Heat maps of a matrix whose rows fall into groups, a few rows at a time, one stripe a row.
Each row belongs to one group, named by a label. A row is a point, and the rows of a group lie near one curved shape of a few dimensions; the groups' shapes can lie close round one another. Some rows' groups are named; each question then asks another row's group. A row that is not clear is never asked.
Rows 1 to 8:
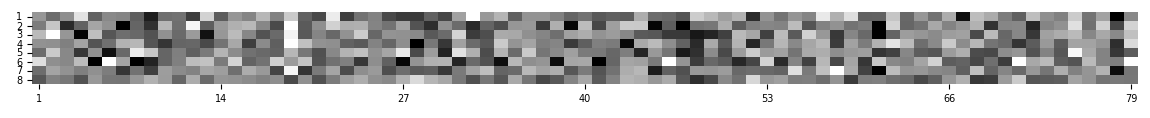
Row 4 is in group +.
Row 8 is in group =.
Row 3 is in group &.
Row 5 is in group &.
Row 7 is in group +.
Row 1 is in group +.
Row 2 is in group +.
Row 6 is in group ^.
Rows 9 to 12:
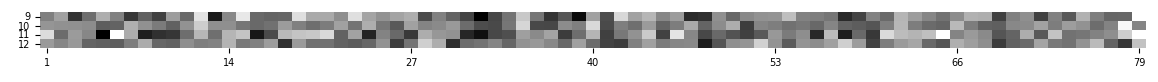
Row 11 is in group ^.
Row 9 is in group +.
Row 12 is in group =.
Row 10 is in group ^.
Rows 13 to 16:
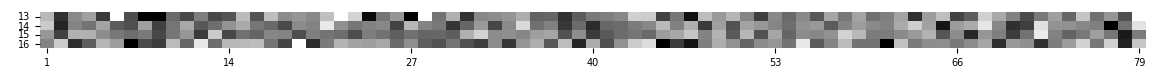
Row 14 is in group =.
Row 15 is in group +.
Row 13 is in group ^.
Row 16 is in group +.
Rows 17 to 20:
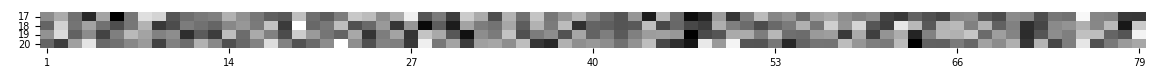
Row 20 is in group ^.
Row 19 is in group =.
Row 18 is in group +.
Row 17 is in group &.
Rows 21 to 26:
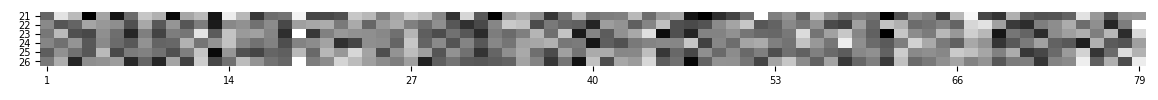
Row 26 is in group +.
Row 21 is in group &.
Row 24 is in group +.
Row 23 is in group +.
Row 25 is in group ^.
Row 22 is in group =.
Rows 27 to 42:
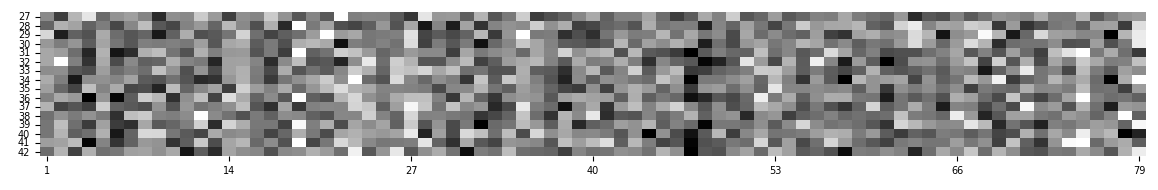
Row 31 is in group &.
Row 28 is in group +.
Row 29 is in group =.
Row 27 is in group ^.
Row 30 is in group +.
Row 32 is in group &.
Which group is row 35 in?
+
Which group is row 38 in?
^
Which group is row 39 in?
+
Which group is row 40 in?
&
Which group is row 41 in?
&
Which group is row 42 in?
=
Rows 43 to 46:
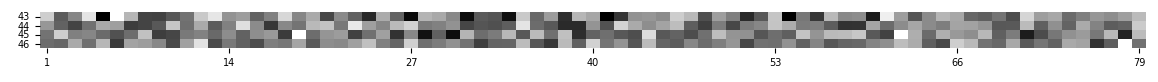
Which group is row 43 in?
^
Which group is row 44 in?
+
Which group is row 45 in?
+
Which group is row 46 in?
^
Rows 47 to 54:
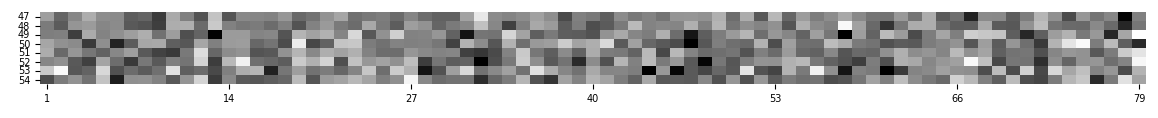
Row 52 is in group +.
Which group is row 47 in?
+
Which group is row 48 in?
+
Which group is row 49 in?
=
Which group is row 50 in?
&
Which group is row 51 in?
^
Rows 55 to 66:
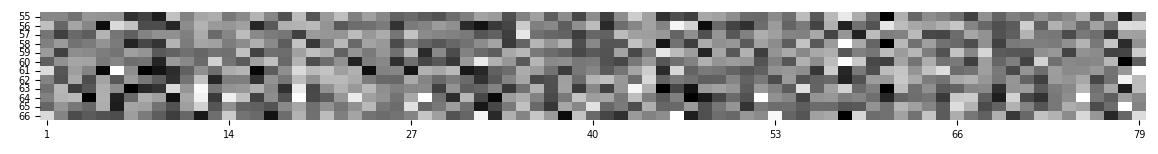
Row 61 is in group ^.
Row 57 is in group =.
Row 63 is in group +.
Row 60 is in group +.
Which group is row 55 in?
+
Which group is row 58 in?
+
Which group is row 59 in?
+
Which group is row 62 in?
^
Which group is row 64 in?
&
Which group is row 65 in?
^
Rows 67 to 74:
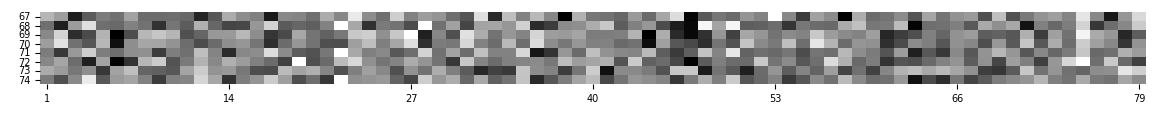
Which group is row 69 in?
&
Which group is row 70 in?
&
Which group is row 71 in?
^
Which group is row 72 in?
&
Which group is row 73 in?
^
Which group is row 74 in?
^
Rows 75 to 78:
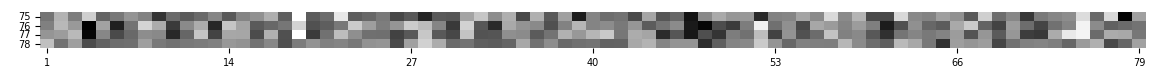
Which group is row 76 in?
&
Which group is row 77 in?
&
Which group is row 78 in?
=
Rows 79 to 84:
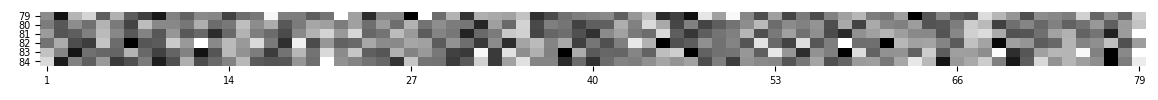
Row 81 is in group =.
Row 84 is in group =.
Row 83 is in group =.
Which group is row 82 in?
+
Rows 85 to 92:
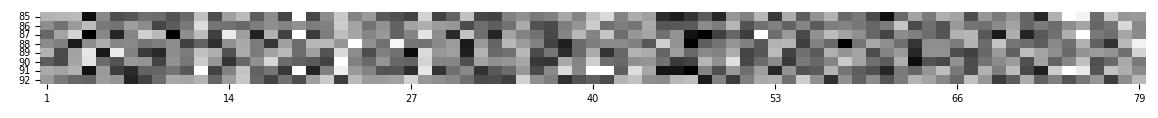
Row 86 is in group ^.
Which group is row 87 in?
&
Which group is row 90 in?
^
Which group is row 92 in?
+
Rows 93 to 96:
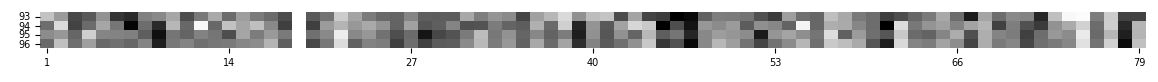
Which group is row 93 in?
&
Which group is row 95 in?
+
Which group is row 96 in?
+
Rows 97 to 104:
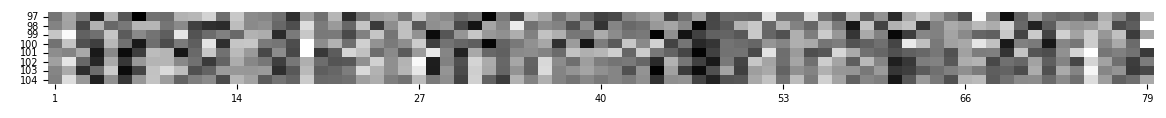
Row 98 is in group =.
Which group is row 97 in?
+
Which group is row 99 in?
&
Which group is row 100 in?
+
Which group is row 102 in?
&
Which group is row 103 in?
&
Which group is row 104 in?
&
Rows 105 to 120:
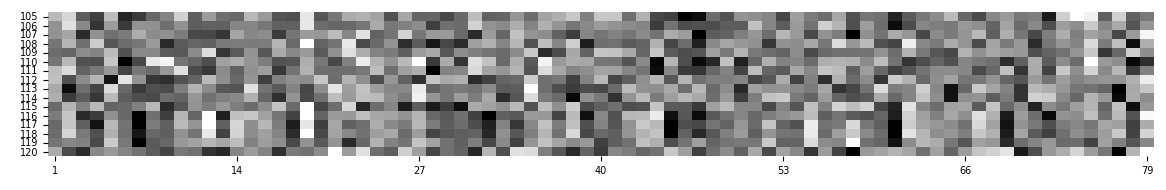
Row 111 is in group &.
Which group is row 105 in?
&
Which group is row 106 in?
&
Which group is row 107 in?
=
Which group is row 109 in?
^
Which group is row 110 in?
&
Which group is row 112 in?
^
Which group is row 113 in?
=
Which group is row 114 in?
=
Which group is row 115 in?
+
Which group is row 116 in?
+
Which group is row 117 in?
+
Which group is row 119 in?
+
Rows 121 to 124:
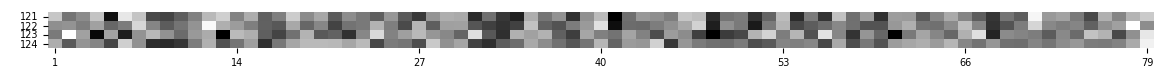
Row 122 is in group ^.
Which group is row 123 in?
&
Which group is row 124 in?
^
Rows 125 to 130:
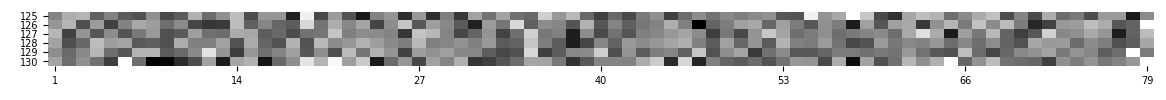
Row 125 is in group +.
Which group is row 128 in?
+
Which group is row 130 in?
^
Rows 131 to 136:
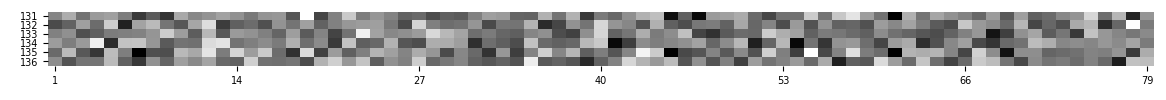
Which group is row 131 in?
+
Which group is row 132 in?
^
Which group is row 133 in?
=
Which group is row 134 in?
^
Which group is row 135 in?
+
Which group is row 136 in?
=
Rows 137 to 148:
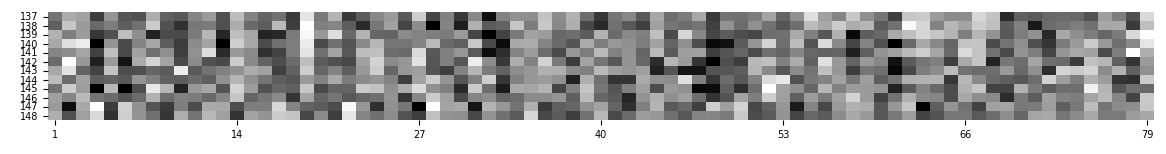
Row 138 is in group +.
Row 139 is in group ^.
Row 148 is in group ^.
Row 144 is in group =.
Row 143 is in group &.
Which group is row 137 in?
+
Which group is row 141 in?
^
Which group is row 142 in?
&
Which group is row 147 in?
^
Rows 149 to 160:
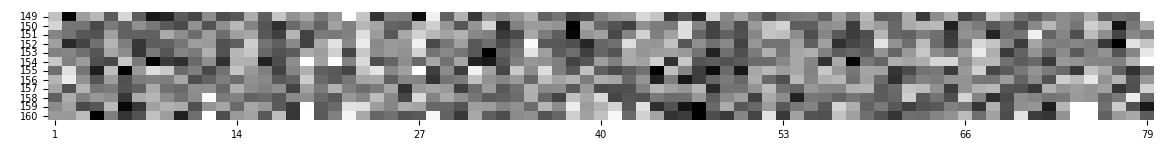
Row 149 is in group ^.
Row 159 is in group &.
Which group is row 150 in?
=
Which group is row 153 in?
+
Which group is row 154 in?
^
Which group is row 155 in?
&
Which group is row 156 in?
&
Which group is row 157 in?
=
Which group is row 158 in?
^
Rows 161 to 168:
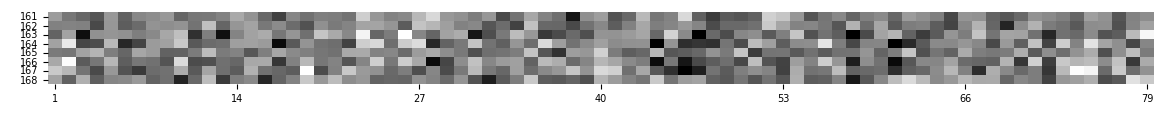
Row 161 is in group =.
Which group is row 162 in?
=
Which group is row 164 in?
&
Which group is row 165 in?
^
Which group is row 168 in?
^
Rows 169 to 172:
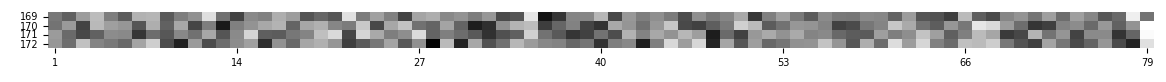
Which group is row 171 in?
+
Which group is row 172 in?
+
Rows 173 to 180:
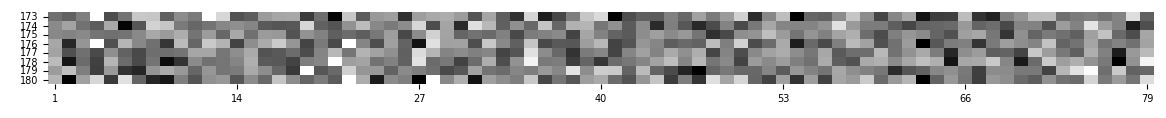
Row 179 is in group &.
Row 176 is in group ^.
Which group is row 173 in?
^
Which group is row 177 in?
=
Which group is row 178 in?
=
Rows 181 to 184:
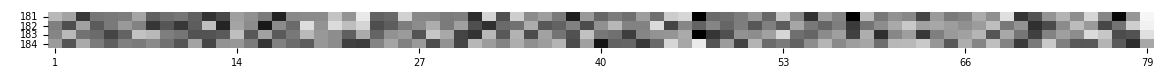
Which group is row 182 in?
^
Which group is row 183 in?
=
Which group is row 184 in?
+
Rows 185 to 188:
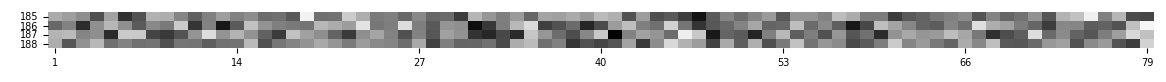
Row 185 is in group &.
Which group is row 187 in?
^
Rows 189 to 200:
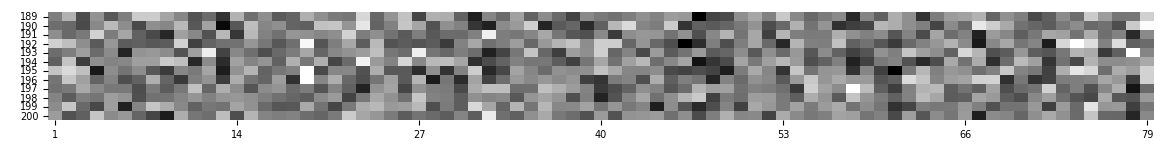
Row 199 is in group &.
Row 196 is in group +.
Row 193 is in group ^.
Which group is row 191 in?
+
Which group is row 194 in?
=
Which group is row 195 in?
&
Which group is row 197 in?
+
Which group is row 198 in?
+
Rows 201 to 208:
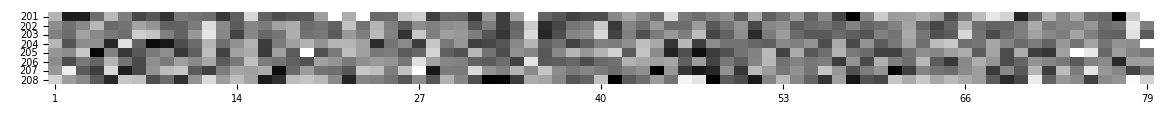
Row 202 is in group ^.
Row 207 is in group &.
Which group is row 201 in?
=
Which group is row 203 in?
^
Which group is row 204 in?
^
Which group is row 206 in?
=
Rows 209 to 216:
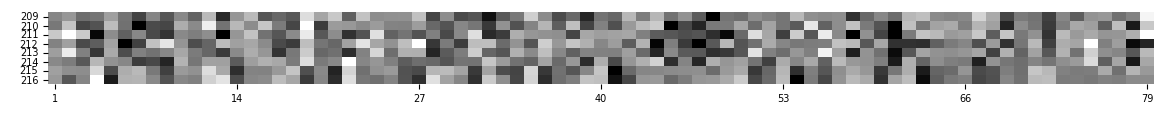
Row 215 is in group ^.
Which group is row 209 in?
+
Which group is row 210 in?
+
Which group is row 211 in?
&
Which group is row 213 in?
&
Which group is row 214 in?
+
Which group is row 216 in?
^
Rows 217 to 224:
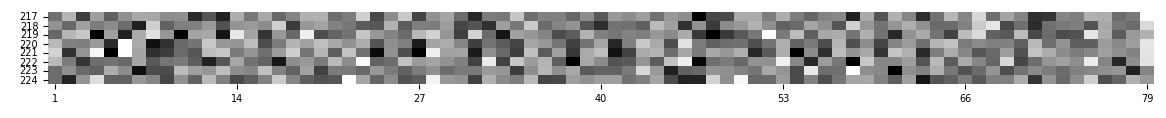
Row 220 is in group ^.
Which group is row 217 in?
=
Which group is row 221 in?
^
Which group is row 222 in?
=
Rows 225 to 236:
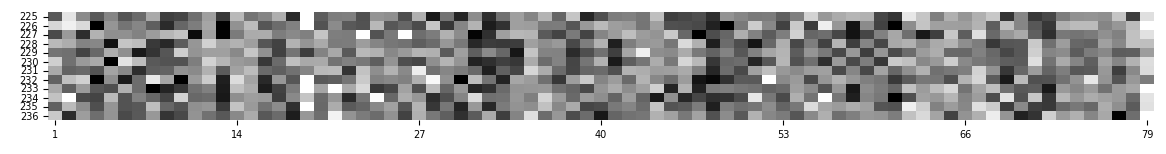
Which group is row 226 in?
&
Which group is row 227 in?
=
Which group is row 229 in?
+
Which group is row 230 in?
^
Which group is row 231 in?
+
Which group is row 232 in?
&
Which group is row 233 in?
^
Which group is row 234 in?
&
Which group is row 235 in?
+
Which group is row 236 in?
=
